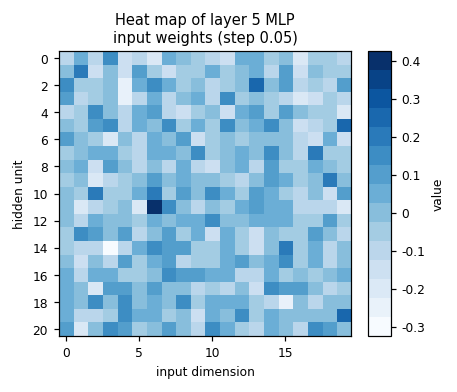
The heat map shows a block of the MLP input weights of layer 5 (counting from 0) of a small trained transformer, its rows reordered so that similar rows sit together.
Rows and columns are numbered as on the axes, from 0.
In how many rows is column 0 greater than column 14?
6
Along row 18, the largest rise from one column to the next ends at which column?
16
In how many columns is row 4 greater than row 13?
8
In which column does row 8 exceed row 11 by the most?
1
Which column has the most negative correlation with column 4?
13
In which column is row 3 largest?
11
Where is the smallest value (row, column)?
14, 3
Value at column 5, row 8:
-0.1
